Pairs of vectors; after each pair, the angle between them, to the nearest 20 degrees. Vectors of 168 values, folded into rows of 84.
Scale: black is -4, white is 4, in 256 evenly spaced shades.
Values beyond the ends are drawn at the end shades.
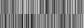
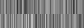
140 degrees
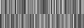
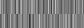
60 degrees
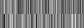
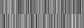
20 degrees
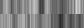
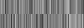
100 degrees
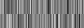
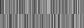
140 degrees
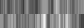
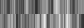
20 degrees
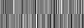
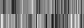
120 degrees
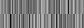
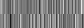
40 degrees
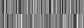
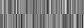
140 degrees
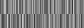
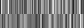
80 degrees
